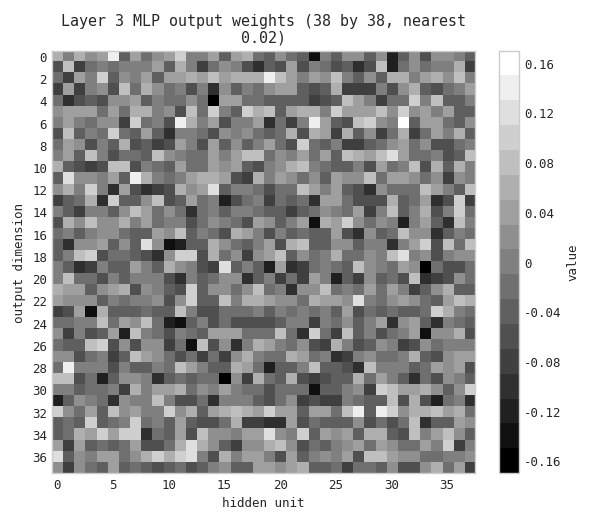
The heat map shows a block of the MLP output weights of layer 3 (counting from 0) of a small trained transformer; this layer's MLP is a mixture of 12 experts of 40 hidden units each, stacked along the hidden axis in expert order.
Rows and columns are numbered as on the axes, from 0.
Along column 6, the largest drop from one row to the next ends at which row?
25
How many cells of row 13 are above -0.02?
12
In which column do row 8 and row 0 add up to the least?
23
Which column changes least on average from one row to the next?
13
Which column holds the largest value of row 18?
31
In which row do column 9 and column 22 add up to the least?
29
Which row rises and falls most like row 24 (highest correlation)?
17
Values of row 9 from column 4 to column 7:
0 -0.06 -0.02 -0.02
